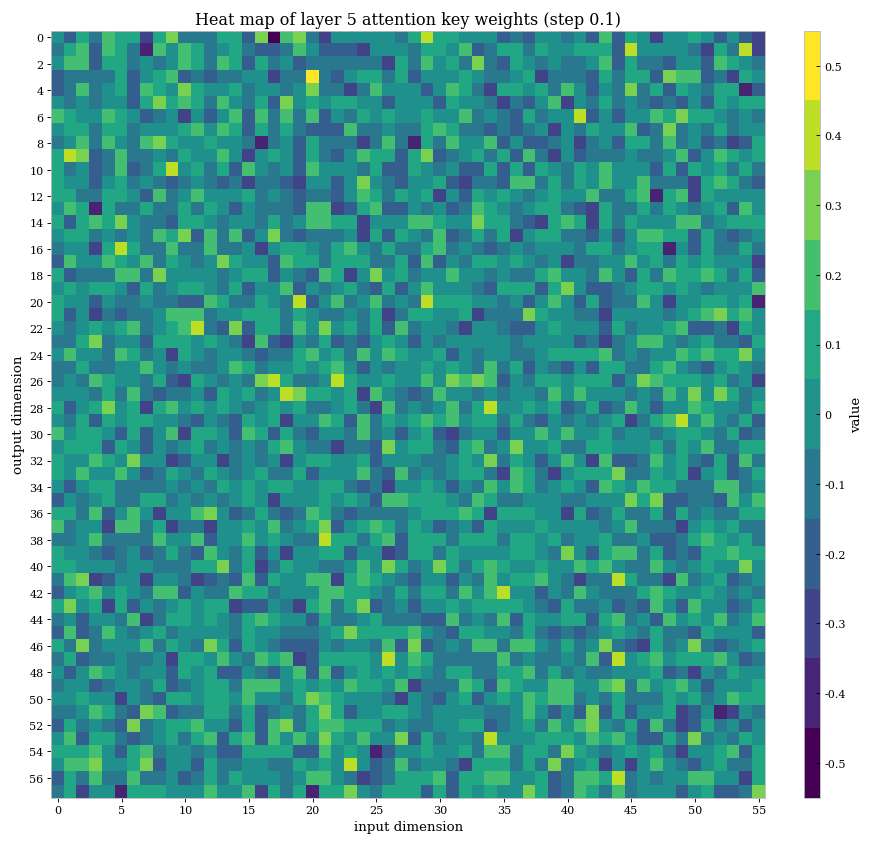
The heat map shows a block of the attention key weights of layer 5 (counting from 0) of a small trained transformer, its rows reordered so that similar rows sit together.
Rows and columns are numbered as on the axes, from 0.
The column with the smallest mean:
7
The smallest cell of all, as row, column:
0, 17
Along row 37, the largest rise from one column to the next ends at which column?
5
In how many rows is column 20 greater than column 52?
21
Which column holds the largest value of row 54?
40
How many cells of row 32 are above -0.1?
37
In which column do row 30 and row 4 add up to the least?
54
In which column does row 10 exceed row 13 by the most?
9
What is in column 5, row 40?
-0.1
